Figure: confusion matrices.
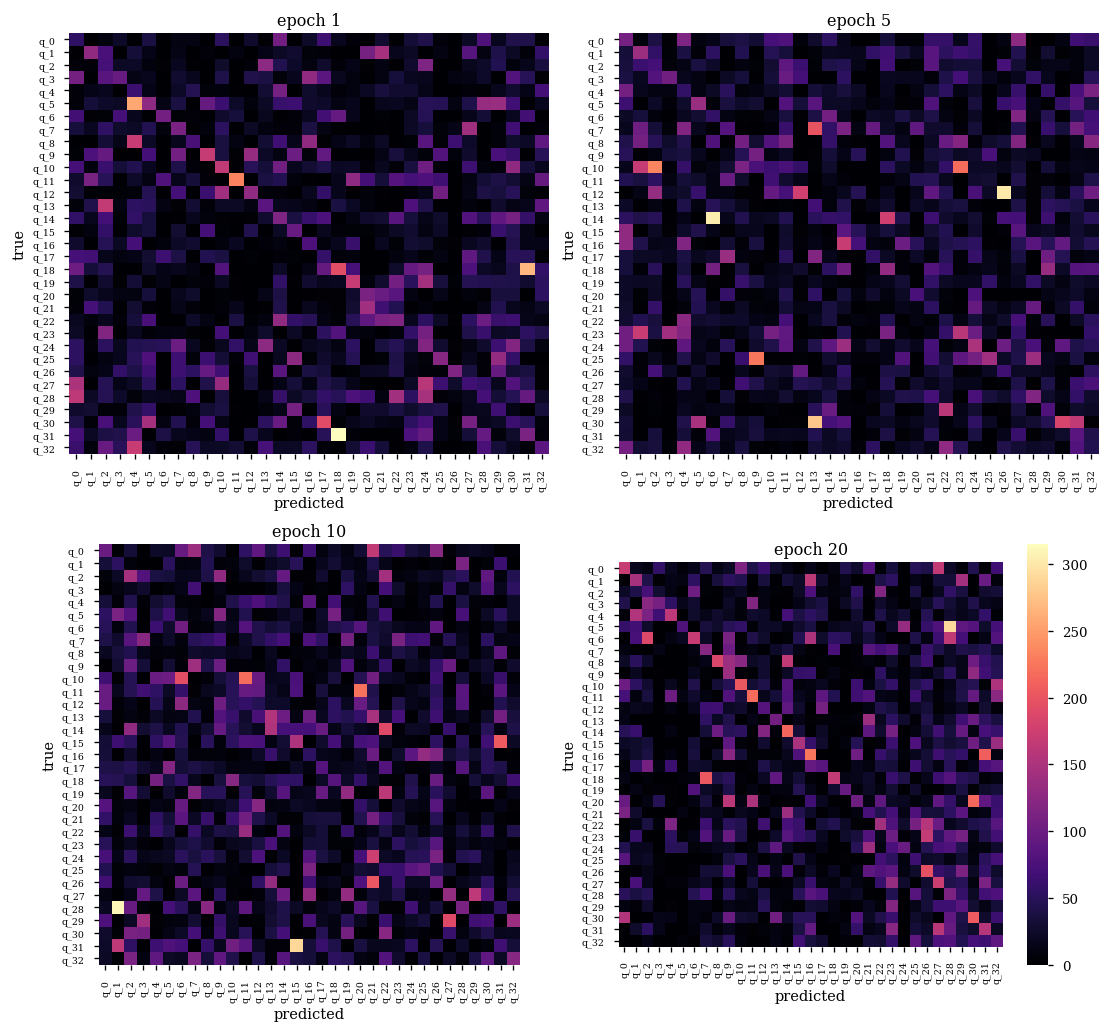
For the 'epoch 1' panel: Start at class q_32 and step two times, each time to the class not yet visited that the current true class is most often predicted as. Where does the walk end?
q_14
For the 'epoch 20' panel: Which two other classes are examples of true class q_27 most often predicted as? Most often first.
q_23, q_31
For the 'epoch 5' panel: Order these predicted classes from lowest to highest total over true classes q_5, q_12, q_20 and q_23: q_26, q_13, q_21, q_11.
q_13, q_21, q_11, q_26
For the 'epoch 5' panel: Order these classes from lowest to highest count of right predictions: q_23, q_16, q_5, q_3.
q_16, q_3, q_5, q_23
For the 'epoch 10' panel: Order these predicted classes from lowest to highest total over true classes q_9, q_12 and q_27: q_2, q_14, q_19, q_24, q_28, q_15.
q_15, q_24, q_28, q_2, q_14, q_19
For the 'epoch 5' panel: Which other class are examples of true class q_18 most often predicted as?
q_29
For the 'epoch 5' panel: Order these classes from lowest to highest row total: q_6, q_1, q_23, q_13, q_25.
q_13, q_6, q_1, q_25, q_23
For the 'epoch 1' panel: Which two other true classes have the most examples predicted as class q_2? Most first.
q_13, q_23
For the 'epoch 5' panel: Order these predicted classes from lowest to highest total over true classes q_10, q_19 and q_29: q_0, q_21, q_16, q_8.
q_16, q_0, q_21, q_8
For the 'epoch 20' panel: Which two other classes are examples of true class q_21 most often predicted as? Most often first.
q_14, q_0
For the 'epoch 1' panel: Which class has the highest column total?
q_24
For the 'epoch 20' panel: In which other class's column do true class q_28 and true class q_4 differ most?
q_1
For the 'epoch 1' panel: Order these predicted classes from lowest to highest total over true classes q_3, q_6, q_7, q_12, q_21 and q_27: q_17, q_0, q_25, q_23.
q_23, q_25, q_17, q_0
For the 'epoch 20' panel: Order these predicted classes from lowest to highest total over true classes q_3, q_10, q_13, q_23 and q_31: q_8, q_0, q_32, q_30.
q_8, q_0, q_30, q_32
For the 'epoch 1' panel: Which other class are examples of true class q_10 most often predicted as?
q_30
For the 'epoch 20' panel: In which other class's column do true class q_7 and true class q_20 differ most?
q_30
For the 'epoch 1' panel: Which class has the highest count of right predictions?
q_11
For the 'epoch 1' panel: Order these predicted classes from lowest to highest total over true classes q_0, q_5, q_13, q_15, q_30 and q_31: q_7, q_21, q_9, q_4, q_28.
q_21, q_7, q_9, q_28, q_4
